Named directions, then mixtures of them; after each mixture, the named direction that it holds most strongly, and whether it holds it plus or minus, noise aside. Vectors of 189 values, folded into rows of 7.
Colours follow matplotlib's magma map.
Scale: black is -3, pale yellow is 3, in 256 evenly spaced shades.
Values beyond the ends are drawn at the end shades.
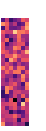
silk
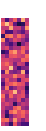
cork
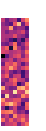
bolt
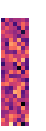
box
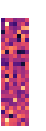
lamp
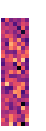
box, plus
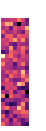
bolt, minus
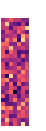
lamp, plus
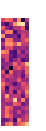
cork, minus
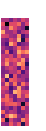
lamp, minus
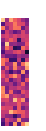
silk, minus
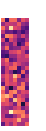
silk, minus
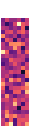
cork, minus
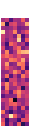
lamp, minus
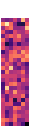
cork, plus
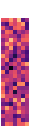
silk, minus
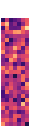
silk, plus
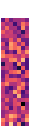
box, plus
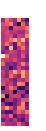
bolt, minus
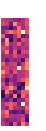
box, minus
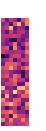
bolt, plus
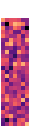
lamp, minus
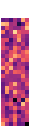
silk, plus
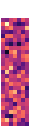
cork, plus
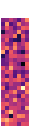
lamp, plus
